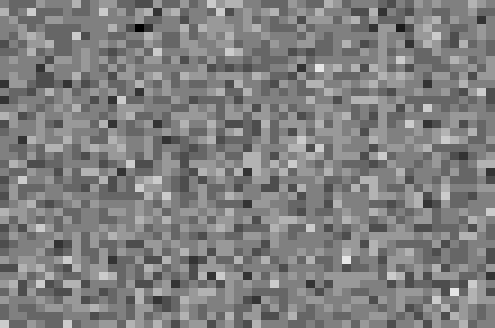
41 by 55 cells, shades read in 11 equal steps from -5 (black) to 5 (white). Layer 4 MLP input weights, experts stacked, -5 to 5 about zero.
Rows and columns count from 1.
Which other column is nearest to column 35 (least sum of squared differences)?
32
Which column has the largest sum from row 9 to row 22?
36
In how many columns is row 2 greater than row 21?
18
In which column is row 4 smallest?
16
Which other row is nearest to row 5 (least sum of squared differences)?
34
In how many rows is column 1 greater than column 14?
14
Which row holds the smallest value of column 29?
38
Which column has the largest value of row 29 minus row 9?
5
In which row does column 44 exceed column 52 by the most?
35
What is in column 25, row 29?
2
